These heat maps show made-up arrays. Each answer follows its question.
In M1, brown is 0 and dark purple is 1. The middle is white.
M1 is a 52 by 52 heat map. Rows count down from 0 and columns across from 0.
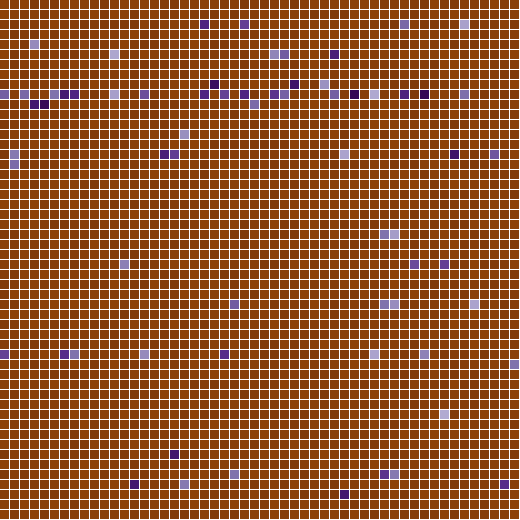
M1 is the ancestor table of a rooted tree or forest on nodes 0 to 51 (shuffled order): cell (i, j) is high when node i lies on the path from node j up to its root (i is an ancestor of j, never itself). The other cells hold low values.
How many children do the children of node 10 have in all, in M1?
1
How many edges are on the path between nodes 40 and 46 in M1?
2
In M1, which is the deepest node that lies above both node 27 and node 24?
9
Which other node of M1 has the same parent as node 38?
39
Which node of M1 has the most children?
35
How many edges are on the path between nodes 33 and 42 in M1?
4
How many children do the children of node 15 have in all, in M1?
3
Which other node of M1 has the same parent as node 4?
25
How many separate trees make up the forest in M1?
11
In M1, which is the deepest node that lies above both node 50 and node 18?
48
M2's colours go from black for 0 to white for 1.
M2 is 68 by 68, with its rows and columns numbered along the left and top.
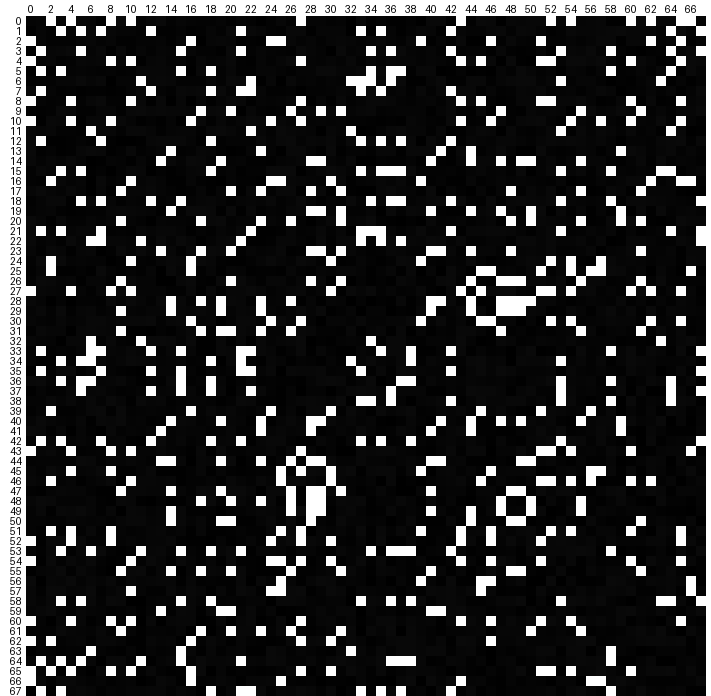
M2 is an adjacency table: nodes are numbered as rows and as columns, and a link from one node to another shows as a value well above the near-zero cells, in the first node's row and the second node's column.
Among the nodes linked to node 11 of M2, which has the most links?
node 53
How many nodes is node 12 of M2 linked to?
7
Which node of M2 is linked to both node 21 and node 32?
node 34
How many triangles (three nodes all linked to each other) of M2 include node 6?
8
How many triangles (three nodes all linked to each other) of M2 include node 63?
2
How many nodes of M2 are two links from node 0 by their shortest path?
10
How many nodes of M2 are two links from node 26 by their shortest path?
10
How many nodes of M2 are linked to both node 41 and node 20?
2
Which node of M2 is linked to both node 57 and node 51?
node 25
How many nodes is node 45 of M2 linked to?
9
